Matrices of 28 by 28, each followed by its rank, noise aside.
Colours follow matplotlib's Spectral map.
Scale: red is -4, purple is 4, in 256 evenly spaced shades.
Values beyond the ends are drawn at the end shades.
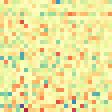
six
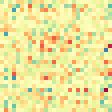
six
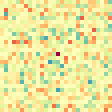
eight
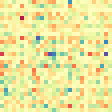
five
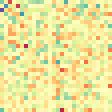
eight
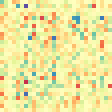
five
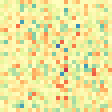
eight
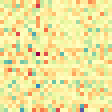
seven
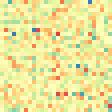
eight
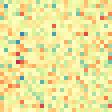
five
